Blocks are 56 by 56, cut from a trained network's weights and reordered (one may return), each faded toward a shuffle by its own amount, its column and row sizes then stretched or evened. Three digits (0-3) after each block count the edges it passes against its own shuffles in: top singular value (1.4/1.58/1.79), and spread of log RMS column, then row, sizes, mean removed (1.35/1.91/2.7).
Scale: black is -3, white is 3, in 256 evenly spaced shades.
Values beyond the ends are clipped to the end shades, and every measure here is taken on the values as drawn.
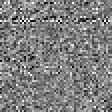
3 1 2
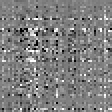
2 3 3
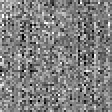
2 2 1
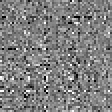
2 2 2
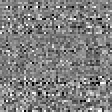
3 0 3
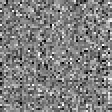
0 2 0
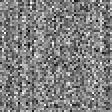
1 0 0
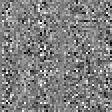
0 3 1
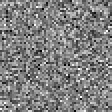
2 1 0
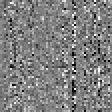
0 3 0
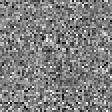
2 0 2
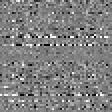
0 1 3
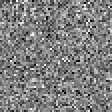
0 1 0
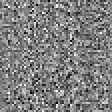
2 2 0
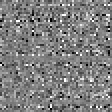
0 2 3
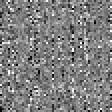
0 3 1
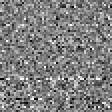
2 0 2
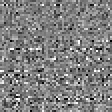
2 1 3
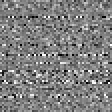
2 0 3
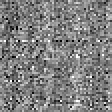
1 1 2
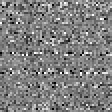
0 0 3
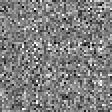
0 2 1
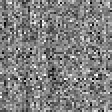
1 0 2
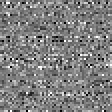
3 0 3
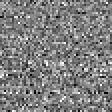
1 0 2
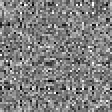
3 1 2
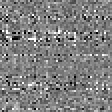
2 2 3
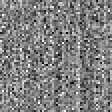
1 1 0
